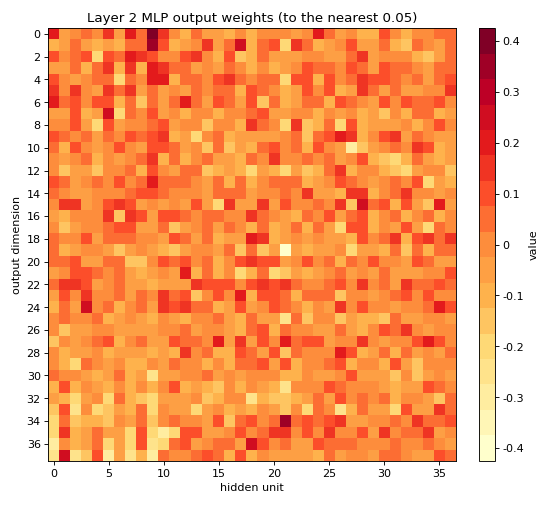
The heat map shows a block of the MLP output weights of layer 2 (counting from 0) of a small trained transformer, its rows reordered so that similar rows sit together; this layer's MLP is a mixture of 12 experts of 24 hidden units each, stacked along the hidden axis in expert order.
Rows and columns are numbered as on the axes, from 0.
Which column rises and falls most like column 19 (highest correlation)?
21
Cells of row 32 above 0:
6
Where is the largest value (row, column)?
0, 9
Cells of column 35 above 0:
16
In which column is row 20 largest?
18
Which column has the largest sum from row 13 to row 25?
28
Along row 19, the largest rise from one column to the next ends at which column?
22
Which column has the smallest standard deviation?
29
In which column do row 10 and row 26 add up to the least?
27
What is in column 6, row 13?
0.1
